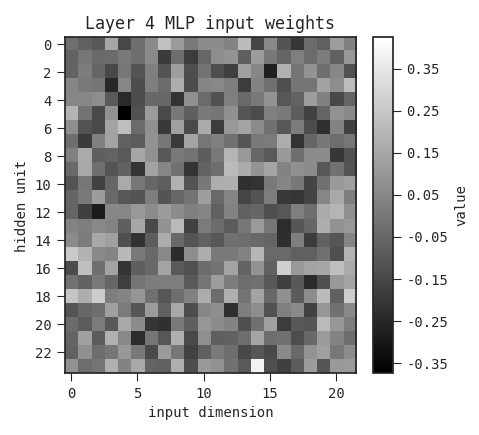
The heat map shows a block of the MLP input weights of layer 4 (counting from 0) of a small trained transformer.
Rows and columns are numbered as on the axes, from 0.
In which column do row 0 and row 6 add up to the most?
13
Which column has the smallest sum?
9
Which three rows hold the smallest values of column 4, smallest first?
5, 4, 16
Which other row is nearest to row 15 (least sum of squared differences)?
18
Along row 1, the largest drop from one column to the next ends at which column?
7
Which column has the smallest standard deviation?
10
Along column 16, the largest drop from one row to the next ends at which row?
17
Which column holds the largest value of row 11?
20
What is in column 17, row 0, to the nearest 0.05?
-0.2
